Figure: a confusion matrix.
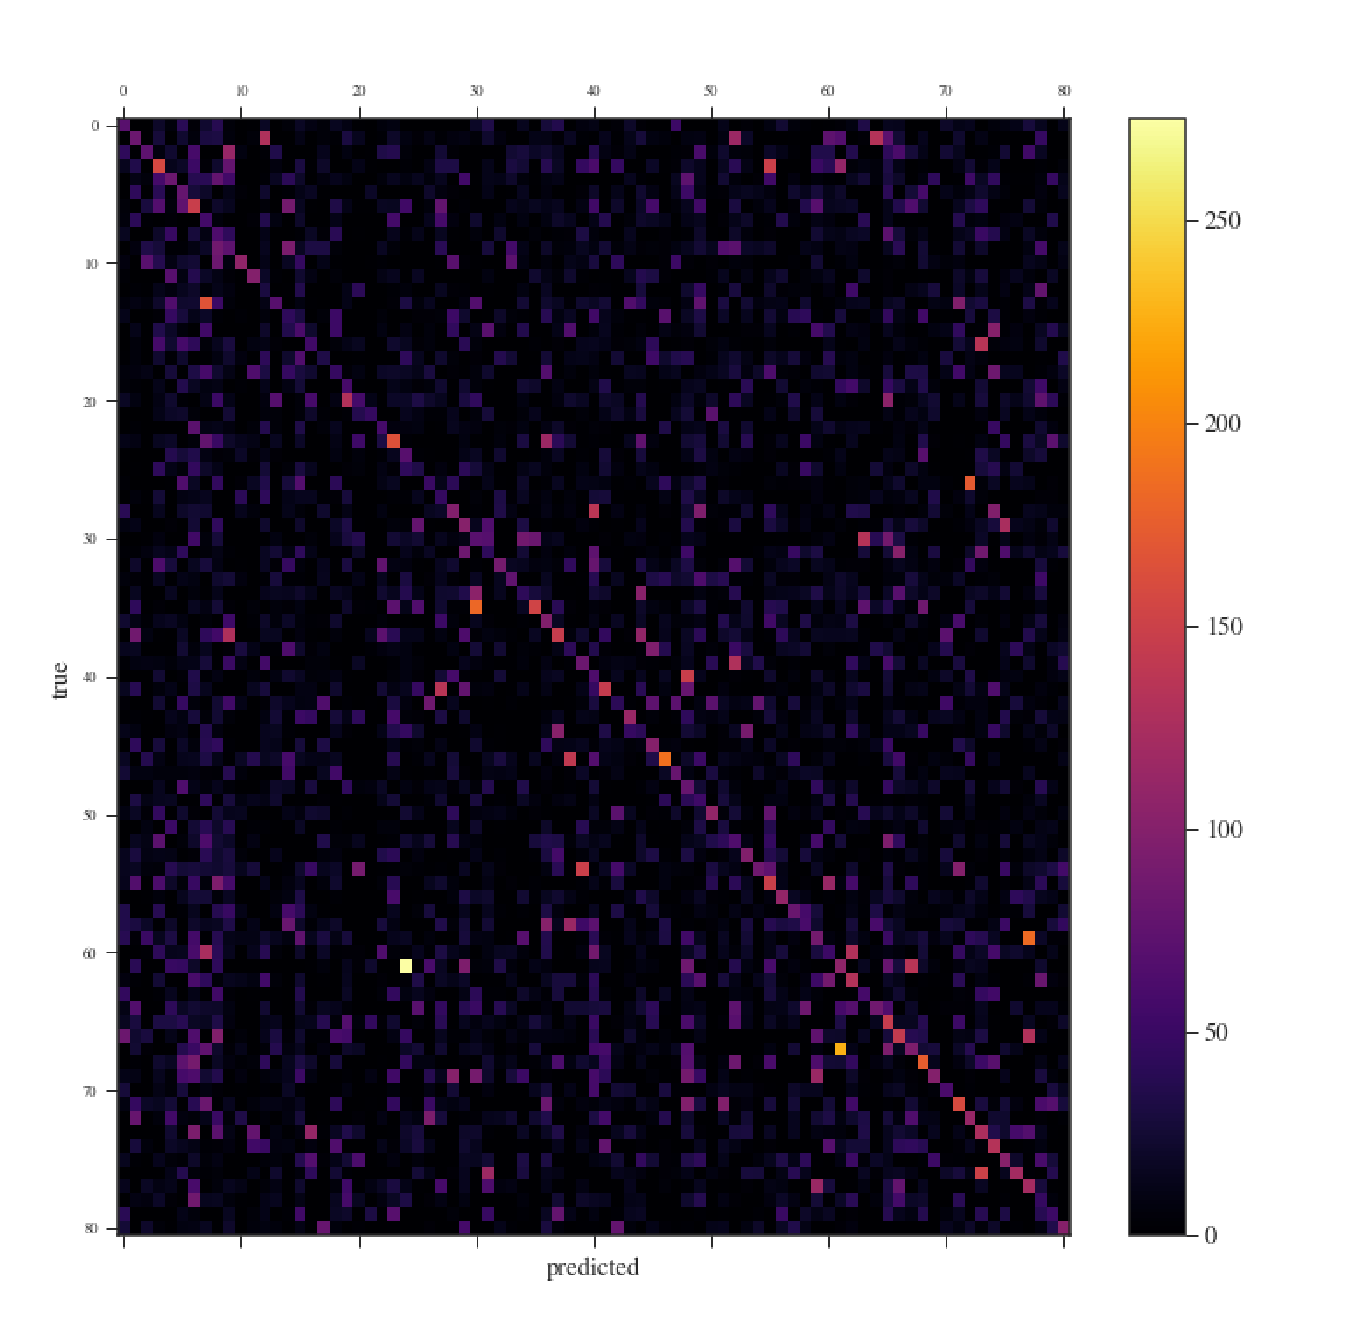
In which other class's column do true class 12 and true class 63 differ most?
78
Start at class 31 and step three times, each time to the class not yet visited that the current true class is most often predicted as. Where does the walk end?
59
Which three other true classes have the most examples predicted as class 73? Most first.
76, 16, 31
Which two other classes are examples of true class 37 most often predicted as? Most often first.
9, 44
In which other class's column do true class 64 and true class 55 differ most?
60
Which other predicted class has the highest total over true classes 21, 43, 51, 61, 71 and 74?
24
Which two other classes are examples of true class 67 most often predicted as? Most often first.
61, 65
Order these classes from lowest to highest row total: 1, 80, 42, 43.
80, 43, 42, 1
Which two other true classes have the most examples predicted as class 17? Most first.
80, 42
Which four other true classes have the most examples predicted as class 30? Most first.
35, 34, 69, 13
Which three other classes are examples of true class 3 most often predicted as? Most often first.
55, 61, 9
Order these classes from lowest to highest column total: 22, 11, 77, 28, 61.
11, 22, 28, 61, 77
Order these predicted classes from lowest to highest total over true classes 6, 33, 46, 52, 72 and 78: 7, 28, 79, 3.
79, 28, 7, 3
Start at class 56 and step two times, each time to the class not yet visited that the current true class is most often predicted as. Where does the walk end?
36
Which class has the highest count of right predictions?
46
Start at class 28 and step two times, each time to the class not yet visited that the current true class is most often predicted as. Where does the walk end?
48
